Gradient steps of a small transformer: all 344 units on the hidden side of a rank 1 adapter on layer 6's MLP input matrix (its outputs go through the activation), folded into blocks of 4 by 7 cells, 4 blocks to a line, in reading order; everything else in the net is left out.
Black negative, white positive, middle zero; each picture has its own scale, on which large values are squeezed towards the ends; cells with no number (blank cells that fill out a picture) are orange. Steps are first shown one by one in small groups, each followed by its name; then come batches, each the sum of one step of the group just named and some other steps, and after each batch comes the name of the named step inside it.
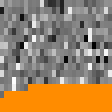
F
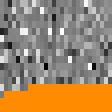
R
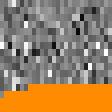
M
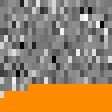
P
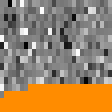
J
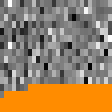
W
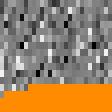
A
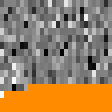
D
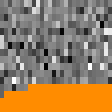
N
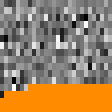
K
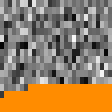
J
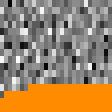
R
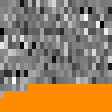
P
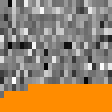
N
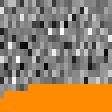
W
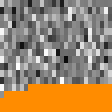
F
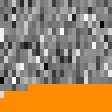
N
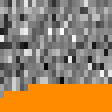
R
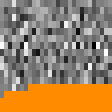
M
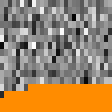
J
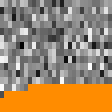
F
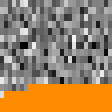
D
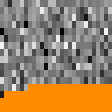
K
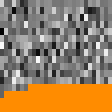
M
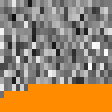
M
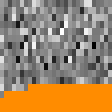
R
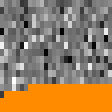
F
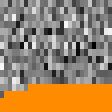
N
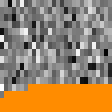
J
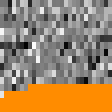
D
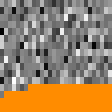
F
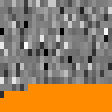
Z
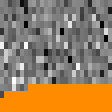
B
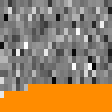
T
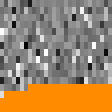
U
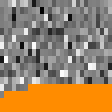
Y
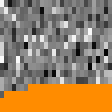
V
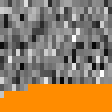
T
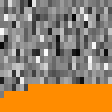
U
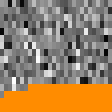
B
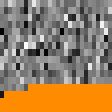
Z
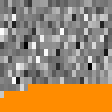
U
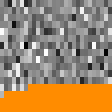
U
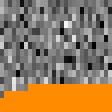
B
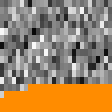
T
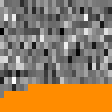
V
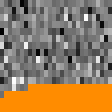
B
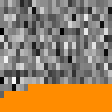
U
